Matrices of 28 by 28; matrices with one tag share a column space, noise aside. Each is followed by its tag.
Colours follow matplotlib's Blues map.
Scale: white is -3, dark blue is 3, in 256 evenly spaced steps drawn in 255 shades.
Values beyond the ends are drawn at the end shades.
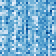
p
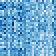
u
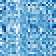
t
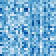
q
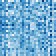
u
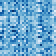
p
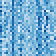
p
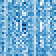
u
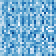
q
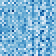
p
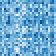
q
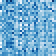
u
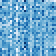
u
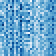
u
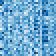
p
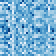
t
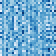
p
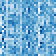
q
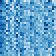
u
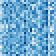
t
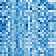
u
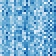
p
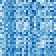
u
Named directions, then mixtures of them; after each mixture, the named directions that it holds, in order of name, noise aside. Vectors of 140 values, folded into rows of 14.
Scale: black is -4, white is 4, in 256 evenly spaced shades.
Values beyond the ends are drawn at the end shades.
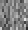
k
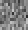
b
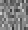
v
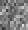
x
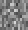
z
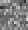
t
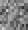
x.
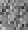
x.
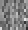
k.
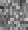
k, t.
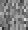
k, x.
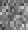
x.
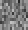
b.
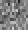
b, z.
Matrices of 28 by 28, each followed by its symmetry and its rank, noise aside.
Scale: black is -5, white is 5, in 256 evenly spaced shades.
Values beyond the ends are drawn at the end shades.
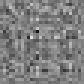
antisymmetric, rank four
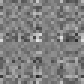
no symmetry, rank two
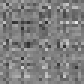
no symmetry, rank four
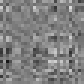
no symmetry, rank two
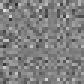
no symmetry, rank three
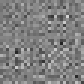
symmetric, rank four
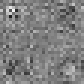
symmetric, rank four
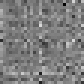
no symmetry, rank three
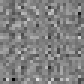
no symmetry, rank four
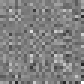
symmetric, rank three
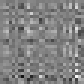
no symmetry, rank two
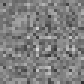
symmetric, rank four
